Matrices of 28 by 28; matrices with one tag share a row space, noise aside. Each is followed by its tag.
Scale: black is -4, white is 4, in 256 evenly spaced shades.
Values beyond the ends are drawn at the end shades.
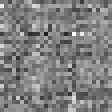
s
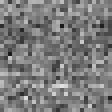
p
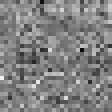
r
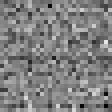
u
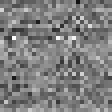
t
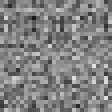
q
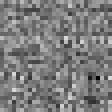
t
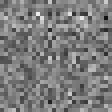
u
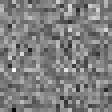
t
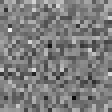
q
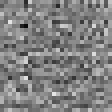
p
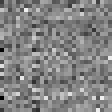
s
